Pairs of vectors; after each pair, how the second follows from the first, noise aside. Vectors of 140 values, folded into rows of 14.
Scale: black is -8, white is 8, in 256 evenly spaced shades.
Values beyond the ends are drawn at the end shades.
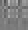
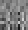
reversed, negated, scaled up.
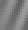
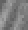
reversed.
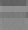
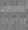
wrapped around, negated, shrunk.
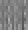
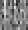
reversed, negated, scaled up.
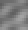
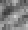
reversed, negated, scaled up.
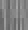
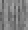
wrapped around, negated.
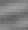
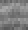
wrapped around, negated.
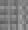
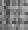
reversed, negated, scaled up.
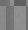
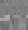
wrapped around, negated, partly zeroed.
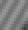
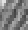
reversed, negated, scaled up.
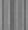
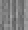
wrapped around, negated.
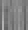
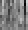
reversed, negated, scaled up.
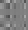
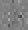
wrapped around, negated, partly zeroed.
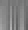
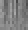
reversed, negated.
